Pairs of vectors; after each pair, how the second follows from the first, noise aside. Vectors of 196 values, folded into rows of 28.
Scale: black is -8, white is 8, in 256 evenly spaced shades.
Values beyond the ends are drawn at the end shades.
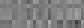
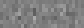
wrapped around, partly zeroed.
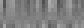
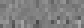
wrapped around, partly zeroed.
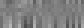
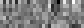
reversed, scaled up.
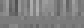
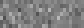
shuffled.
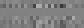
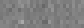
reversed, negated, shrunk.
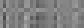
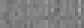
reversed, negated, shrunk.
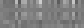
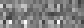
wrapped around, scaled up.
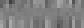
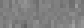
reversed, negated, shrunk.
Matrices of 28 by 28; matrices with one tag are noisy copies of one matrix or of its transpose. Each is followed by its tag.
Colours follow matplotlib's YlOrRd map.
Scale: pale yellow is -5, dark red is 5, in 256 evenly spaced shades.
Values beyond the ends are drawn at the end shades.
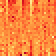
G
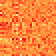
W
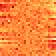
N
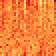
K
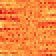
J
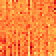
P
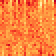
K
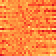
P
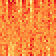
G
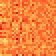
W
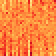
P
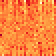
K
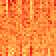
G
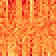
G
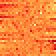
N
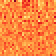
W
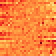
N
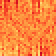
N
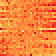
P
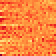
K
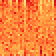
K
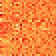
W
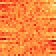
N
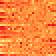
K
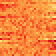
N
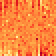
N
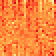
K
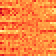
G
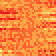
J
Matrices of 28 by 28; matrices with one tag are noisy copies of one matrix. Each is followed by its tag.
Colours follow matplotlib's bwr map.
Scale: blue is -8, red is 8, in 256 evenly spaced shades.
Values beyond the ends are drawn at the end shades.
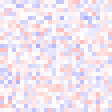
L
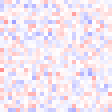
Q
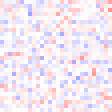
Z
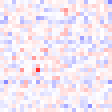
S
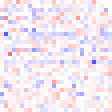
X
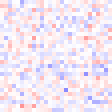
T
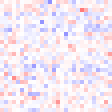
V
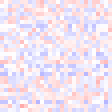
T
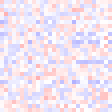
Z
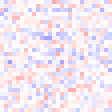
X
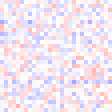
Z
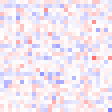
L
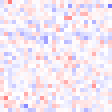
Q
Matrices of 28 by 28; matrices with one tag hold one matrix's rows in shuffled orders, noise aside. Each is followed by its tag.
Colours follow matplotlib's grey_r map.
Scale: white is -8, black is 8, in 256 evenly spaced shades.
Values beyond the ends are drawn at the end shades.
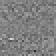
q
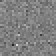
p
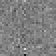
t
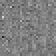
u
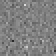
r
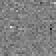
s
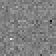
s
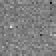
s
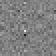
t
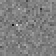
p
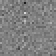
t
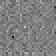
r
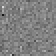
u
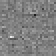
q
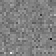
s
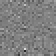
t
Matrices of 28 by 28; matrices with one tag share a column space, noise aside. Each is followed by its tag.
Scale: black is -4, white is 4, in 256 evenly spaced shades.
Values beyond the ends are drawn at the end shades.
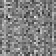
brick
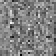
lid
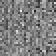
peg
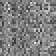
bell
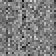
lid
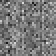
bell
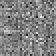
brick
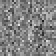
peg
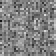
peg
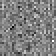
brick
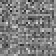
bell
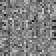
peg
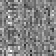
lid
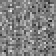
peg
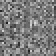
bell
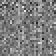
bell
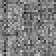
peg
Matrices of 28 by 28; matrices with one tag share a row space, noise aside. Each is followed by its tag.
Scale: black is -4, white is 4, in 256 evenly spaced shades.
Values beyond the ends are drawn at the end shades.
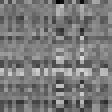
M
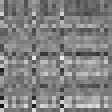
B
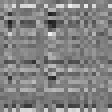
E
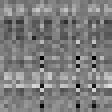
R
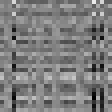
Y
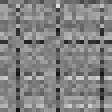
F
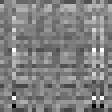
Y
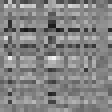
E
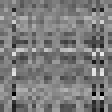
Y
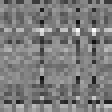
R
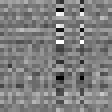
M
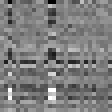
E
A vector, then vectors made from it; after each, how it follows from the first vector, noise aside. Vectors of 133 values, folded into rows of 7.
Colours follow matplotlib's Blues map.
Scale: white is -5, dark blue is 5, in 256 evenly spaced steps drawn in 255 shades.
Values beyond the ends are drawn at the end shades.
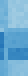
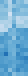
wrapped around, negated.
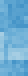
negated, shrunk.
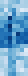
wrapped around, scaled up.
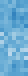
negated, partly zeroed.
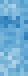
reversed, partly zeroed.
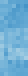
negated, shrunk.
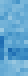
partly zeroed.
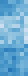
reversed, negated.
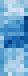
wrapped around, scaled up.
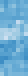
wrapped around, negated, partly zeroed.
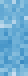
wrapped around, negated, partly zeroed.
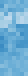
wrapped around, negated, partly zeroed.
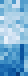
wrapped around, scaled up.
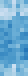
wrapped around, negated.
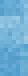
reversed, negated, shrunk.
